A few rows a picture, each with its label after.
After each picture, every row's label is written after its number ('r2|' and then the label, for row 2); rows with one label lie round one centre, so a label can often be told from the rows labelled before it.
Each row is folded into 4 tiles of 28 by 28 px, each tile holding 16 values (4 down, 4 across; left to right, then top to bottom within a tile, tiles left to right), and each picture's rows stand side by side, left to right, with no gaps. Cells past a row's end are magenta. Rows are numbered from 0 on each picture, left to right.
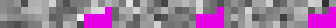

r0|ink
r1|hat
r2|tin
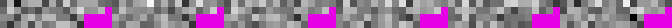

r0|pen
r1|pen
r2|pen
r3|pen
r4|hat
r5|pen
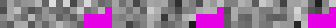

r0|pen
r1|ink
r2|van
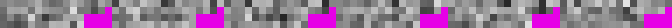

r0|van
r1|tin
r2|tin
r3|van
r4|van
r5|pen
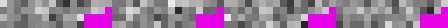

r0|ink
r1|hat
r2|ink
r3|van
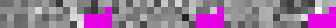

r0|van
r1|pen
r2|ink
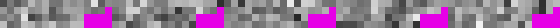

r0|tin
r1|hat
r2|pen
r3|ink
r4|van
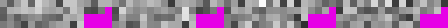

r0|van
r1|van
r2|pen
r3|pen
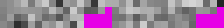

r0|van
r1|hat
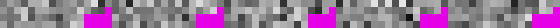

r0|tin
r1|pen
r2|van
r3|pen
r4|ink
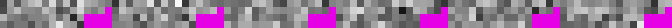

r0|pen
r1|pen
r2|tin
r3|hat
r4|tin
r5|van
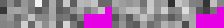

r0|pen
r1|van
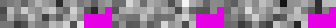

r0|van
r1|van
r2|van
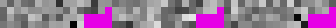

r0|van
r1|ink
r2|pen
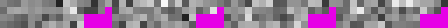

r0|van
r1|pen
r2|tin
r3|hat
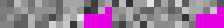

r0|van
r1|pen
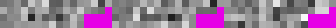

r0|tin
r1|tin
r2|ink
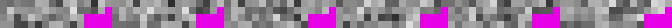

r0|van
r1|van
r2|pen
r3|tin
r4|tin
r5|ink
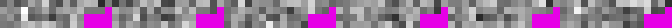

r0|tin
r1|tin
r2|hat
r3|tin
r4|tin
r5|hat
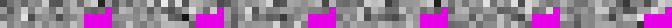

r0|tin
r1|pen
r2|tin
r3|tin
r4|pen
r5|ink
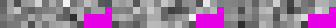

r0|pen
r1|ink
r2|ink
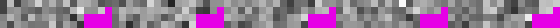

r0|pen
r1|van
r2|ink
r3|pen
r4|ink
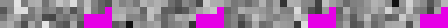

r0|hat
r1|ink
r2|van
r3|van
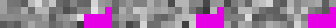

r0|ink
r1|van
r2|tin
